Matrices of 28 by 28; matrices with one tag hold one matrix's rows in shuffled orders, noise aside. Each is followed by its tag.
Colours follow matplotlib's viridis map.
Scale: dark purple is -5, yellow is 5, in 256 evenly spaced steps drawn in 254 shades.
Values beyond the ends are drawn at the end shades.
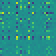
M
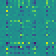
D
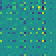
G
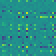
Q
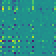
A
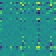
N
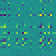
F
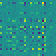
G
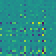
G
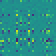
M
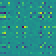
F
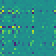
A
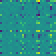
N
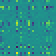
M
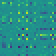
Q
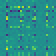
D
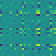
N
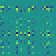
M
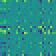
F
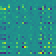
F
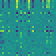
M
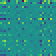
F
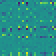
Q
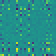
M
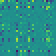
M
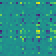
N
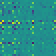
A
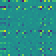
F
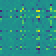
N
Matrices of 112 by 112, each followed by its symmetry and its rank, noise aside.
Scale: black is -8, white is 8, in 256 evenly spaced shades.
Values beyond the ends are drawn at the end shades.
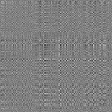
symmetric, rank two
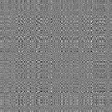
antisymmetric, rank two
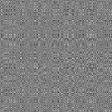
no symmetry, rank three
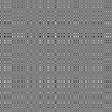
no symmetry, rank one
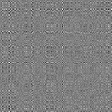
symmetric, rank two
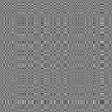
symmetric, rank one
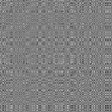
symmetric, rank two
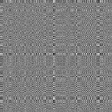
symmetric, rank one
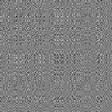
symmetric, rank three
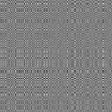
no symmetry, rank one
